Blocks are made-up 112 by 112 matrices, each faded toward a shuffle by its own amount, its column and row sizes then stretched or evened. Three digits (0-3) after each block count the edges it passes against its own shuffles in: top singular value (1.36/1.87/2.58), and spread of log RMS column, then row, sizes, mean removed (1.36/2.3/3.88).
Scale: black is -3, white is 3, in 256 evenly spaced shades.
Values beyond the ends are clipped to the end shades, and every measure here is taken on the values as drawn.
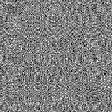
3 0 0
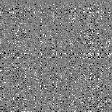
2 2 2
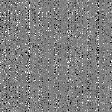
2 3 1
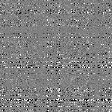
1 2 3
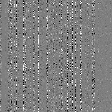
2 3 1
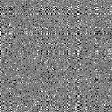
3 2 2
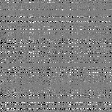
2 2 3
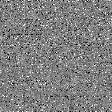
0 0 2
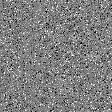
0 1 0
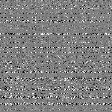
2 1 3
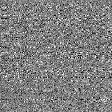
2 0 2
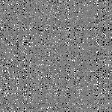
0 2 2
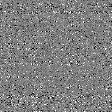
1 1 2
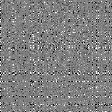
3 2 2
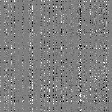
1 3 2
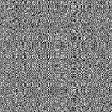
3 2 1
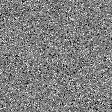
0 0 0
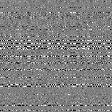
3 0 3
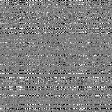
3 1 3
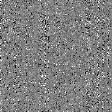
1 2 1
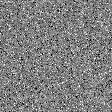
0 0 0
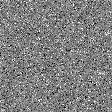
0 0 0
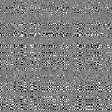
3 2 3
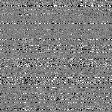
1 1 3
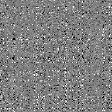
1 2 2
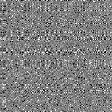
3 1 2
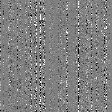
1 3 0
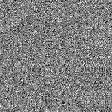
2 0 0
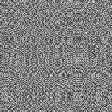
3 0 0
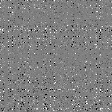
0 2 2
